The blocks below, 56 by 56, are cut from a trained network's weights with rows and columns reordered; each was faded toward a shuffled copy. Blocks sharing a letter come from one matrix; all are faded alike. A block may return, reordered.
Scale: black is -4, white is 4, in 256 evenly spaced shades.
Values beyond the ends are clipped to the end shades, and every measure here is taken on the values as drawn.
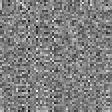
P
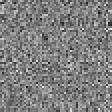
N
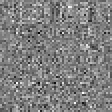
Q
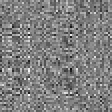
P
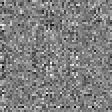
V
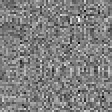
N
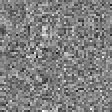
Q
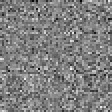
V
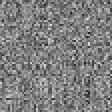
N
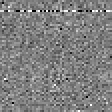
V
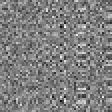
P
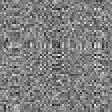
P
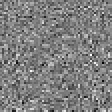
V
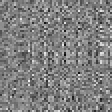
P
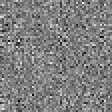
Q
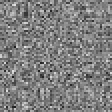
N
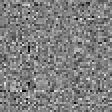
V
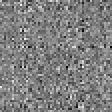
V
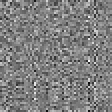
P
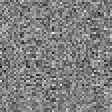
N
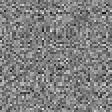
N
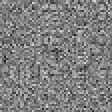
N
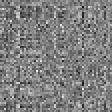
P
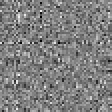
V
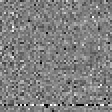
V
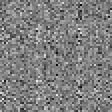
Q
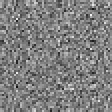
N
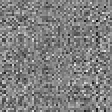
P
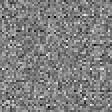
V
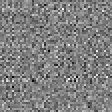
V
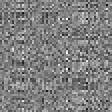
P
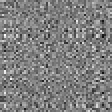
P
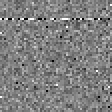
V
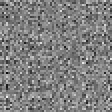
P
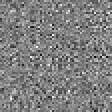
V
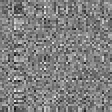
P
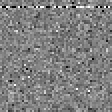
V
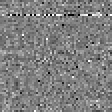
V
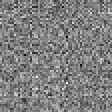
N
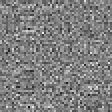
Q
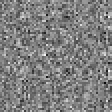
N
